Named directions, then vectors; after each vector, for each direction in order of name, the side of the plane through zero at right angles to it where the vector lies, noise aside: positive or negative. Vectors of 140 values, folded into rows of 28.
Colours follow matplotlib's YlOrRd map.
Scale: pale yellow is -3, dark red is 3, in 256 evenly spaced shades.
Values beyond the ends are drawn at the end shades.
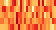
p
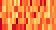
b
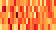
negative, positive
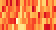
negative, negative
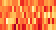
positive, positive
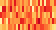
negative, positive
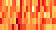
positive, positive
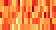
negative, negative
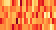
positive, positive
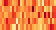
negative, negative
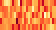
positive, positive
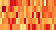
negative, positive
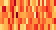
negative, positive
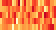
negative, negative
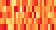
positive, negative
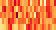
negative, positive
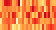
negative, negative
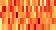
negative, positive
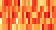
negative, negative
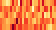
positive, positive
